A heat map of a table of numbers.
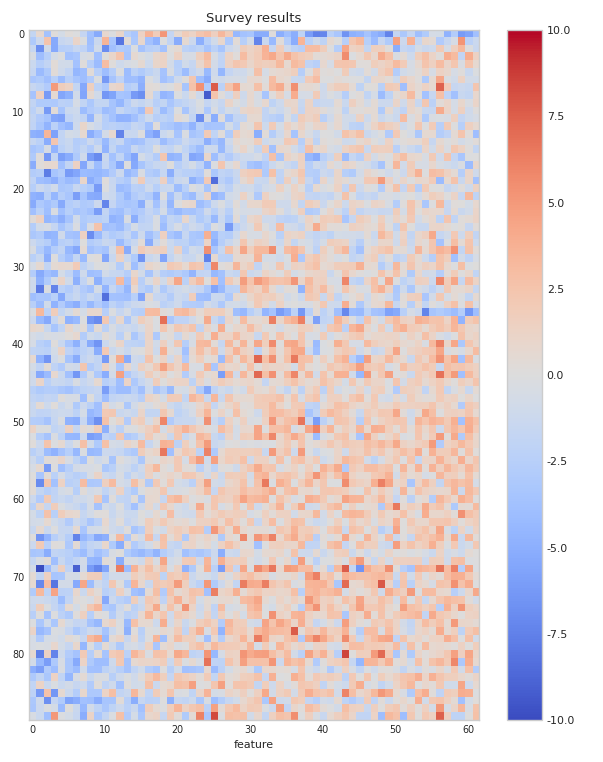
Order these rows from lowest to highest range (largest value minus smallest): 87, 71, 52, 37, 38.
38, 87, 52, 37, 71
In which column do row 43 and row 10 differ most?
18
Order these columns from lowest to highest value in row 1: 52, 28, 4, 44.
4, 28, 44, 52
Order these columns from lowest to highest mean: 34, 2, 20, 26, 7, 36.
2, 7, 26, 20, 34, 36
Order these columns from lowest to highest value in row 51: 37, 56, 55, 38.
56, 37, 55, 38
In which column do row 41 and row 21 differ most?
25
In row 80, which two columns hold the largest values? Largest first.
43, 48
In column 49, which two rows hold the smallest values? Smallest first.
0, 36
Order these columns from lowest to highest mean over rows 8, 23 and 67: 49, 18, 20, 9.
9, 18, 20, 49
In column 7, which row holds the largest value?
71
